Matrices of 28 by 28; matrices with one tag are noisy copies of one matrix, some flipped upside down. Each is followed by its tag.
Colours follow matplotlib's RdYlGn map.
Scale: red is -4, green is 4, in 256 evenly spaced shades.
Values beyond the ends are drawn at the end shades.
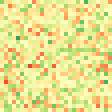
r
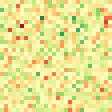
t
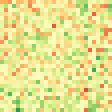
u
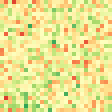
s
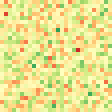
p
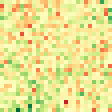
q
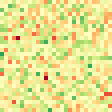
t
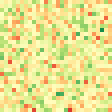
t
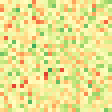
p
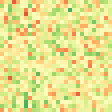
s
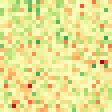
q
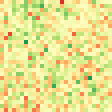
s
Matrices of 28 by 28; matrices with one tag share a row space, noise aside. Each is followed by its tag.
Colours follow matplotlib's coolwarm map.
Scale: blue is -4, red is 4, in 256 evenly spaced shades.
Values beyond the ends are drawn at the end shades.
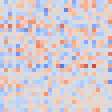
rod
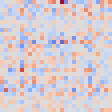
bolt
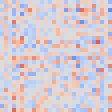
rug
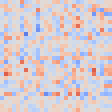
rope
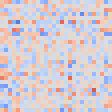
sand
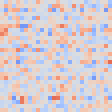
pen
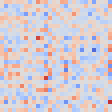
rod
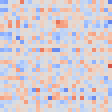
pen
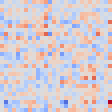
rod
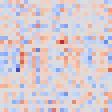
pen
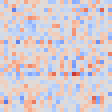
rug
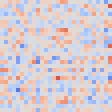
pen
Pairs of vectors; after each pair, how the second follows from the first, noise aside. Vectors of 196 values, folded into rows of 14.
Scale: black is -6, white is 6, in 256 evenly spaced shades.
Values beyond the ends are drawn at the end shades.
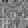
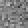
shuffled.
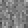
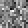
wrapped around, scaled up.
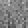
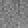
reversed, shrunk.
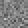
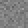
reversed, shrunk.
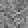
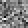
wrapped around, scaled up.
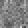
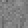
reversed, negated, shrunk.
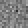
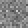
sign-scrambled.
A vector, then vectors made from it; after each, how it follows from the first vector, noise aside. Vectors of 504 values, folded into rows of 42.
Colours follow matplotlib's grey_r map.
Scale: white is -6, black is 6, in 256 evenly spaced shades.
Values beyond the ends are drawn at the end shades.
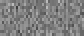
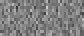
copied.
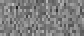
copied.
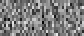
wrapped around, negated, scaled up.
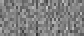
reversed, negated.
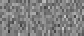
wrapped around, negated.
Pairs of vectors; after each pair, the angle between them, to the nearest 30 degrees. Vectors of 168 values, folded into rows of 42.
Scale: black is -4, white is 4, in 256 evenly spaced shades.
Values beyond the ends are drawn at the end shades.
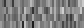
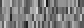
120 degrees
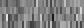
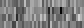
60 degrees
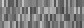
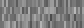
30 degrees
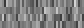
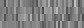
30 degrees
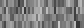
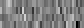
60 degrees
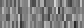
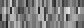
90 degrees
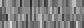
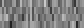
150 degrees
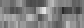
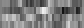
30 degrees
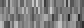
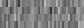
120 degrees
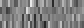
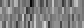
150 degrees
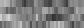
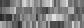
150 degrees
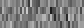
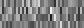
150 degrees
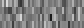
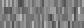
30 degrees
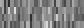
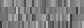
90 degrees
